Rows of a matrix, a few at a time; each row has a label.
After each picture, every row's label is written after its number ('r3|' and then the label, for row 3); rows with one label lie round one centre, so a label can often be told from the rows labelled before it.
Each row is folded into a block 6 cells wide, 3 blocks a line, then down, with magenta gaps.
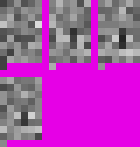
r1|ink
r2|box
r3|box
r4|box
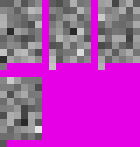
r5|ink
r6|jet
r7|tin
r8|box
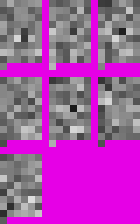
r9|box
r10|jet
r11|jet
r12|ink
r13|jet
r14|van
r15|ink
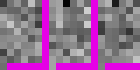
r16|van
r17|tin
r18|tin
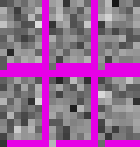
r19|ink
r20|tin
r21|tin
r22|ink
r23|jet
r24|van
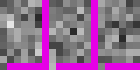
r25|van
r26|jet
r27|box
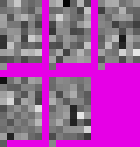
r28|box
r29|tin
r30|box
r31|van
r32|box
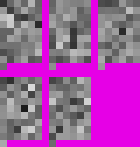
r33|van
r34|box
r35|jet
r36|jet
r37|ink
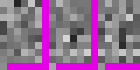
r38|tin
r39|box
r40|box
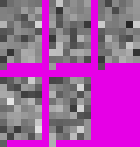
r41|ink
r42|box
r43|ink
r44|van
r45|jet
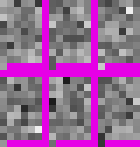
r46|tin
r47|ink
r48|jet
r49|box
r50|tin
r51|ink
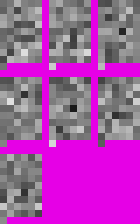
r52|ink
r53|box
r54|jet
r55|van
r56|jet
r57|ink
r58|box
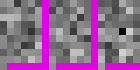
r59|tin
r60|jet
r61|jet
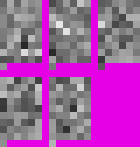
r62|box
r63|van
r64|ink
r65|tin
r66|jet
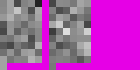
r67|tin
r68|van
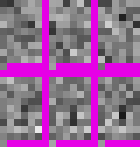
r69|ink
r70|tin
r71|van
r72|box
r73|box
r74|box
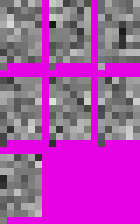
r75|van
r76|tin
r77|box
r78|ink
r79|ink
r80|ink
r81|tin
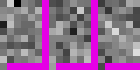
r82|tin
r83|jet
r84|van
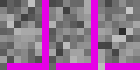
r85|van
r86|ink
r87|jet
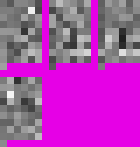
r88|jet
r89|box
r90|box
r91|tin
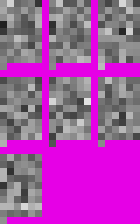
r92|tin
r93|tin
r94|jet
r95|jet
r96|ink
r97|box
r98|box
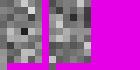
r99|jet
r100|van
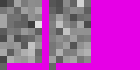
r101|ink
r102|van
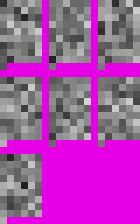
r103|van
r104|ink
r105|tin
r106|jet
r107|ink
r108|van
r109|jet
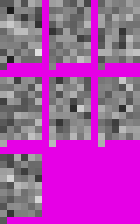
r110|van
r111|tin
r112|box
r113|tin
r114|jet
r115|jet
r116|van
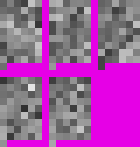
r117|van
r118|tin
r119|ink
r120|jet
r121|jet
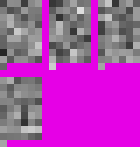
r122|van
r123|jet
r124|tin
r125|box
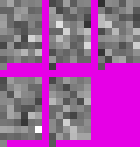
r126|box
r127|van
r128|van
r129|box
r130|ink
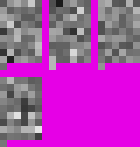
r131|van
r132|jet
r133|tin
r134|box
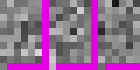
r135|box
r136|jet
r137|tin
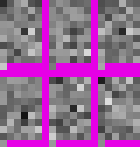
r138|jet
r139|box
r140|jet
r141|box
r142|jet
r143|van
